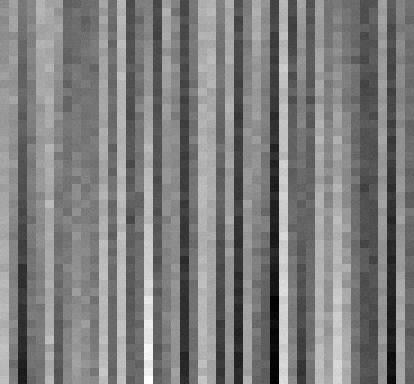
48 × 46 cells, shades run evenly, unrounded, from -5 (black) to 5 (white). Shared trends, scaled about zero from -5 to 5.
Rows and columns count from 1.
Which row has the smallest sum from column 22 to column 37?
47
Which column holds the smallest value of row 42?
31
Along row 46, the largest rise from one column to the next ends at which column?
32
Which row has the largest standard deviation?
48
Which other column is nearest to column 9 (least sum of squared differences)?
37
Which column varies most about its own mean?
17
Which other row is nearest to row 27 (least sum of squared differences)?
24
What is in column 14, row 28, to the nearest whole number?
2
